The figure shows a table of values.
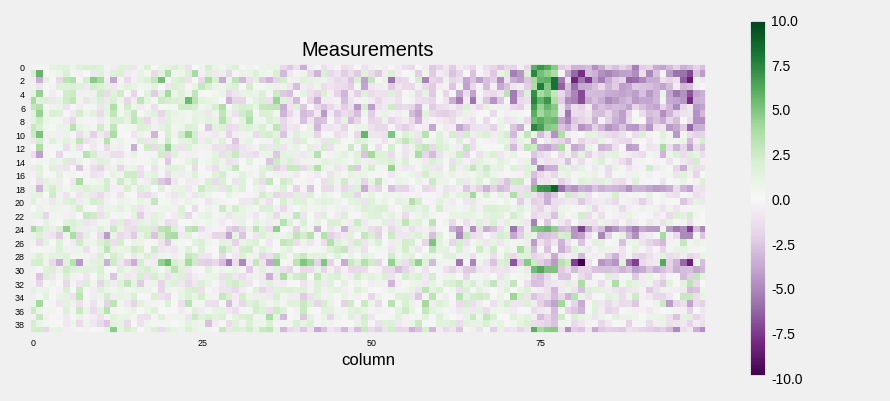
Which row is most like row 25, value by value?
12
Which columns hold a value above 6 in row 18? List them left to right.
75, 76, 77
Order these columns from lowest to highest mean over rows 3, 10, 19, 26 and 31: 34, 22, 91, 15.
91, 15, 34, 22
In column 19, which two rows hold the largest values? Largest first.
2, 29
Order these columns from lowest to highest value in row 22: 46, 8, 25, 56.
56, 25, 46, 8
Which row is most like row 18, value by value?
3
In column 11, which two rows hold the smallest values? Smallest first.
25, 29
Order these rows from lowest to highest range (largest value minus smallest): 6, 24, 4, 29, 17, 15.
17, 15, 6, 24, 4, 29
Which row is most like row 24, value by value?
5
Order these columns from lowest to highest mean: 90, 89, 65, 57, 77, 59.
89, 90, 65, 59, 57, 77
